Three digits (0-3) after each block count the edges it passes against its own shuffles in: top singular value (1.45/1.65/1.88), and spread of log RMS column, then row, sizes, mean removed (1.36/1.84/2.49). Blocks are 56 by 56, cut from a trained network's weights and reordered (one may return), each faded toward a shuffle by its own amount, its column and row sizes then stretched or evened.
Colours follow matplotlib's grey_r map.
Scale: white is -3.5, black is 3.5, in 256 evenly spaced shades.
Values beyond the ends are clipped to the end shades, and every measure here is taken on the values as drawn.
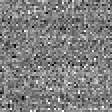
0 0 0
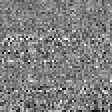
2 0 3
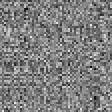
3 2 0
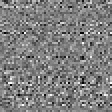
3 1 3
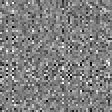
3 3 2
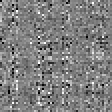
0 3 1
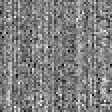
3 0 1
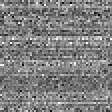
3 0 2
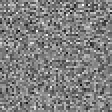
2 0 1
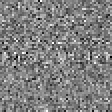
1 0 2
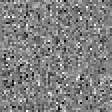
0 3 0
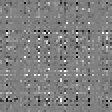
2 3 3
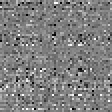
1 2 3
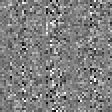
1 3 1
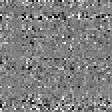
1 2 3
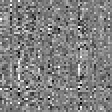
3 3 1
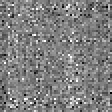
0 1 2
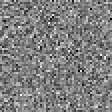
2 0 1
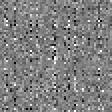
2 3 2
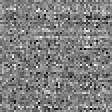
1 2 1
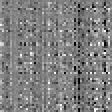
3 3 3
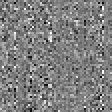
1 3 1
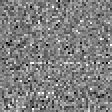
0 1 1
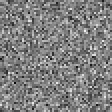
0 0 0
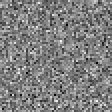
0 0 0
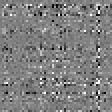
2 3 3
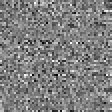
2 1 2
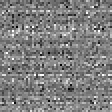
2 2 2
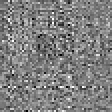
2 2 2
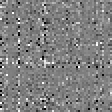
1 3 2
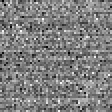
1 0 0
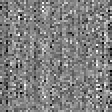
2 2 1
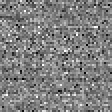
0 0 1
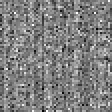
2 0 1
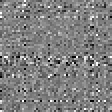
1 2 3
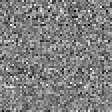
1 0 2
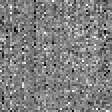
0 2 1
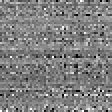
2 1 3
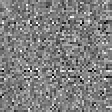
3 1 1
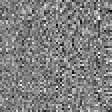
2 3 0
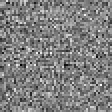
2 0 1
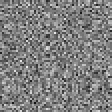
3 1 0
